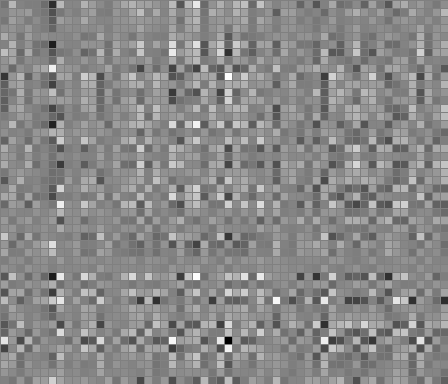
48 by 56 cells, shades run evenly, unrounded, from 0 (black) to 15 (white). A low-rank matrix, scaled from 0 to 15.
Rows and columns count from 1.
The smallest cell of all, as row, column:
43, 29
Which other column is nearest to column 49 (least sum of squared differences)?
23
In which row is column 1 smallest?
10
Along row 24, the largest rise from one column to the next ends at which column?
8
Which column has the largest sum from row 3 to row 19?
25
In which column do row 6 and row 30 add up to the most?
22
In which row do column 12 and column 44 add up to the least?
38
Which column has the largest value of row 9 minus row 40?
7
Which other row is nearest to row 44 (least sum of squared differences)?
13
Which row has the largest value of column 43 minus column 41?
41
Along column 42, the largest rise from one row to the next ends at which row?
44
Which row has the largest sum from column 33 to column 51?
9
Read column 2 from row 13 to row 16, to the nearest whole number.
8 9 8 11
